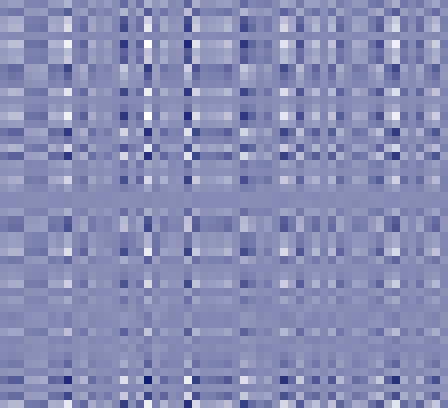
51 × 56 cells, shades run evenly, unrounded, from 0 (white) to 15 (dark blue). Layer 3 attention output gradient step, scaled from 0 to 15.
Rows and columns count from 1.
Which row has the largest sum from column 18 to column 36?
48
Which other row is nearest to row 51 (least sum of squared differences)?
12
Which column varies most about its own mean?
19
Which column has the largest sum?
24
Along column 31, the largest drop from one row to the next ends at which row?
20
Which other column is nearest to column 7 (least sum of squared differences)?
37
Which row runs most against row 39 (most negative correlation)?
5
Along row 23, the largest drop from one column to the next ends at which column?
25
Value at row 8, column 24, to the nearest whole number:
12
